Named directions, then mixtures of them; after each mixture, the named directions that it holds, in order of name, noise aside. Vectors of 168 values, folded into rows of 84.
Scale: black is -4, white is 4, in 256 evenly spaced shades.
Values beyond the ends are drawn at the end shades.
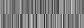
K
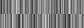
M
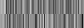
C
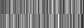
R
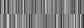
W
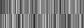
M, R.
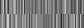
W.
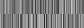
K.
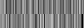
C, R.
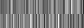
K, R.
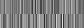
K, W.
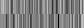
R.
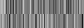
C.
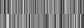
R, W.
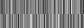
K, R.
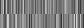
W.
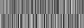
K.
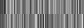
C.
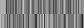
C.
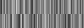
M.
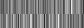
K, R.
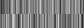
M, R.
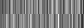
R.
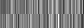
R.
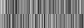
C, M.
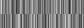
M.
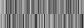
C.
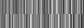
M, R.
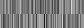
K.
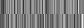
C, W.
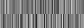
K.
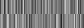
W.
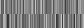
K, W.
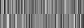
W.
